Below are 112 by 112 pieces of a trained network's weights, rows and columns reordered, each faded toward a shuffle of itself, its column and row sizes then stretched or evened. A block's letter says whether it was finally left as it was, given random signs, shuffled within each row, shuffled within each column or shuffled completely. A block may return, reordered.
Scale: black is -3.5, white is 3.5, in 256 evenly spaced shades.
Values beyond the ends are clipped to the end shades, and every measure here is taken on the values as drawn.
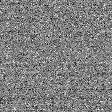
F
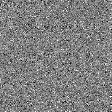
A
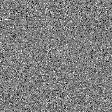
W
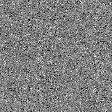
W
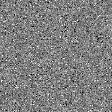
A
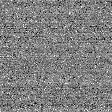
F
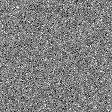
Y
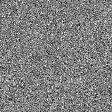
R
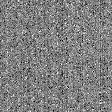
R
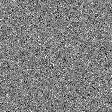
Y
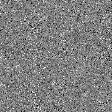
W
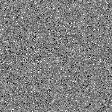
W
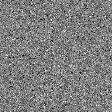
W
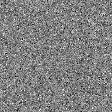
W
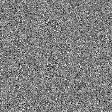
W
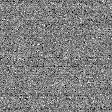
F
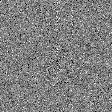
R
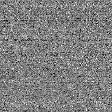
A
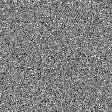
F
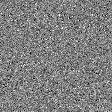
F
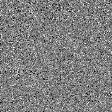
W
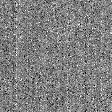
R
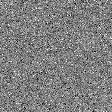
F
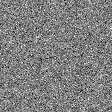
Y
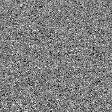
W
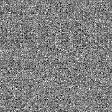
A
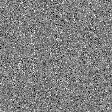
R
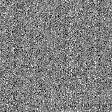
R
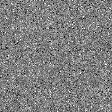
W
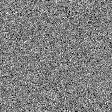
F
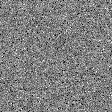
Y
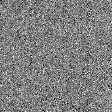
R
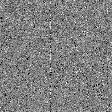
R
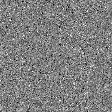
R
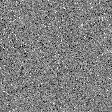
Y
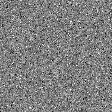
R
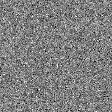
W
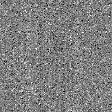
A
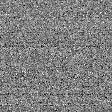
F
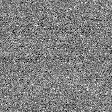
F
